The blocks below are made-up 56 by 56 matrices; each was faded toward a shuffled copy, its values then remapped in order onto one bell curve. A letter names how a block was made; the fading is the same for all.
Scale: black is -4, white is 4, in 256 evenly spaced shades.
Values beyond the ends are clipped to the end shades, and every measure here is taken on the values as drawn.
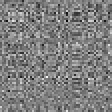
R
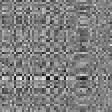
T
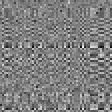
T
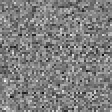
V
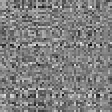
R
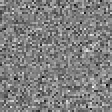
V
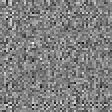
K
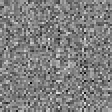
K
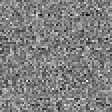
V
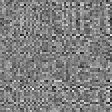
R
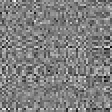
R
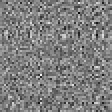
K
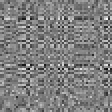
T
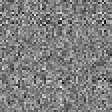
K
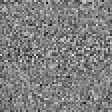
V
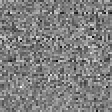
V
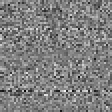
V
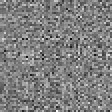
K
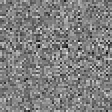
K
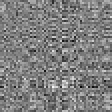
R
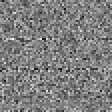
V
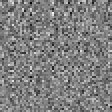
K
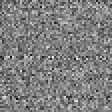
V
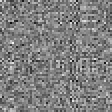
K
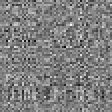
R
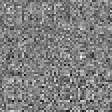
K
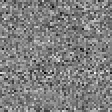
V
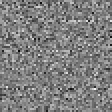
V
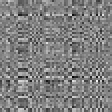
T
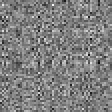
K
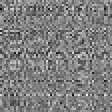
R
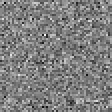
V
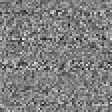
V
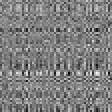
T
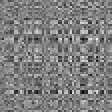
T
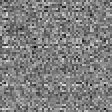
K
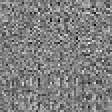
K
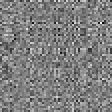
R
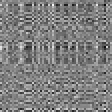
T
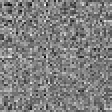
K
